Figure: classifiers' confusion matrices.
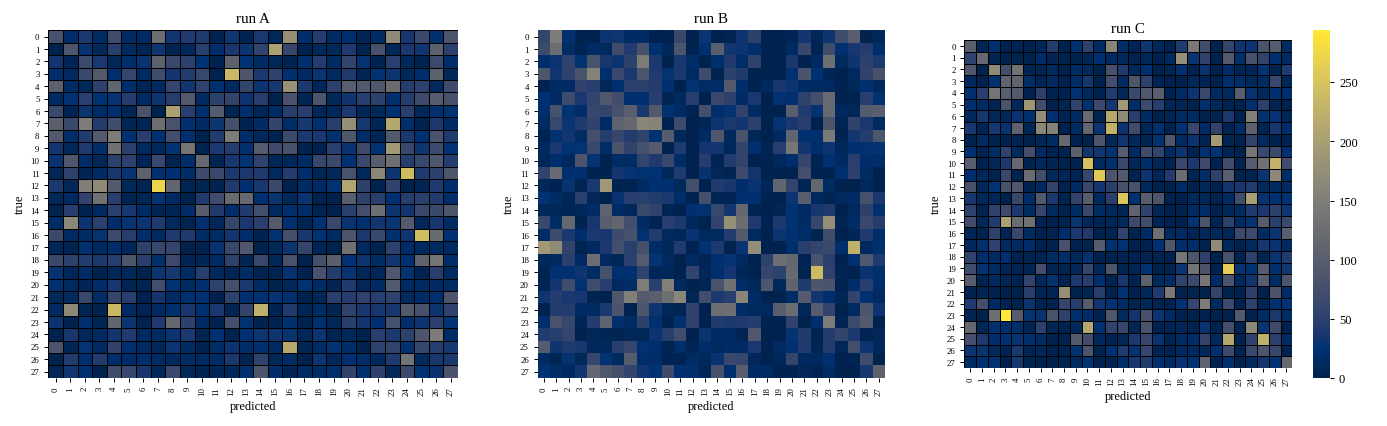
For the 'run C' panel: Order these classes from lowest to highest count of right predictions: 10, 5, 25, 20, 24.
20, 24, 5, 25, 10
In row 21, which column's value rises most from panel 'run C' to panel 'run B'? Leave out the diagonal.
7
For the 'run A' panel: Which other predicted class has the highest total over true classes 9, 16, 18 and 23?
25
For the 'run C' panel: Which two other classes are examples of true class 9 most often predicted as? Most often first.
24, 13
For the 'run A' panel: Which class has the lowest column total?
17
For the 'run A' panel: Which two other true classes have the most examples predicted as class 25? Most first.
16, 18
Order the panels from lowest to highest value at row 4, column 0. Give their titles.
run B, run C, run A
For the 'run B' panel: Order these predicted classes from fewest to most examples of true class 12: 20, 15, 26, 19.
26, 15, 20, 19
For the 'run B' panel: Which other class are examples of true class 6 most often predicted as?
23
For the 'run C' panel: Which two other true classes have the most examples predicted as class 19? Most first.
0, 18
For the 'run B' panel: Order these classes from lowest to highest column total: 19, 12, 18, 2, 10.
18, 12, 19, 10, 2
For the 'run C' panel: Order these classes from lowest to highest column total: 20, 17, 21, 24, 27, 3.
17, 21, 27, 20, 3, 24
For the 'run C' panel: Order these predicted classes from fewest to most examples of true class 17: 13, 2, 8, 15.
15, 13, 2, 8
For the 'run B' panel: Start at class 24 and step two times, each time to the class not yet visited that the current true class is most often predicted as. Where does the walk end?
25
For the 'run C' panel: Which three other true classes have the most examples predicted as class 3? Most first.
23, 15, 4
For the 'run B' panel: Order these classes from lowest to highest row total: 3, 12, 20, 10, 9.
10, 12, 9, 3, 20
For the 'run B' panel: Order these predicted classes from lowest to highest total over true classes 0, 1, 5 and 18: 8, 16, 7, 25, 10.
10, 16, 7, 25, 8
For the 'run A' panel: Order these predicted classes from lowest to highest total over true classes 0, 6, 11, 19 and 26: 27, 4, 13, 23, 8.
13, 4, 27, 8, 23
